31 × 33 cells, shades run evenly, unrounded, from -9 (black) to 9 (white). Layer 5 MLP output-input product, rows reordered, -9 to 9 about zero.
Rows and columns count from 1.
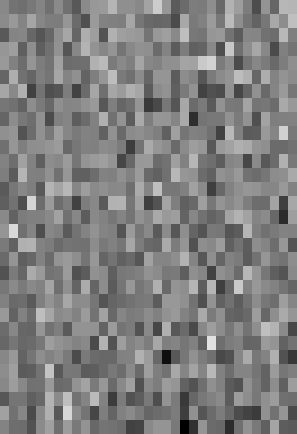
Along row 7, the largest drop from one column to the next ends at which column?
4
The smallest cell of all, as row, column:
31, 21
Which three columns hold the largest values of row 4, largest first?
26, 10, 29
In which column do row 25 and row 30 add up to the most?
8
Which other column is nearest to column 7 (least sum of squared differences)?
30
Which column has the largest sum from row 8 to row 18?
16
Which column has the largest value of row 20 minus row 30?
28
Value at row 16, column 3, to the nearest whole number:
0
